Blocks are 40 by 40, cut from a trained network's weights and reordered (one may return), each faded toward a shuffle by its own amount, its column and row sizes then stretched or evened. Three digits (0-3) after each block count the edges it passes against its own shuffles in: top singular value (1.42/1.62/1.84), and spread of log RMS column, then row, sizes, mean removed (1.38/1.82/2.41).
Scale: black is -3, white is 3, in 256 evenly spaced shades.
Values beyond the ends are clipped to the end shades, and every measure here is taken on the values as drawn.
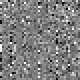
0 3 0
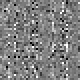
0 3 1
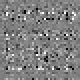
0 2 3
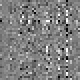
1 3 1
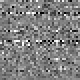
1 0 3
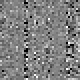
1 3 0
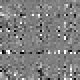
0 3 3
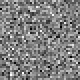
1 0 0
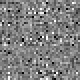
0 1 2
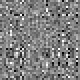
3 3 1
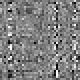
3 3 2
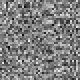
3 0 0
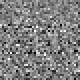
1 0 2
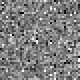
0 2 0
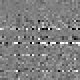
3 1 3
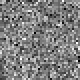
0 0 0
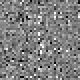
0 3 1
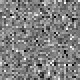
0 1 1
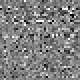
1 1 3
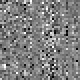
0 3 0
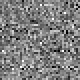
2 0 1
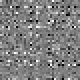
0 2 3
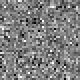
1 1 1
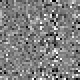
0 2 1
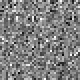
1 0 1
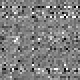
2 2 3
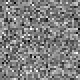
1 0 0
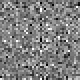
1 1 2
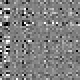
3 3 3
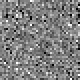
1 1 0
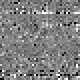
2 1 3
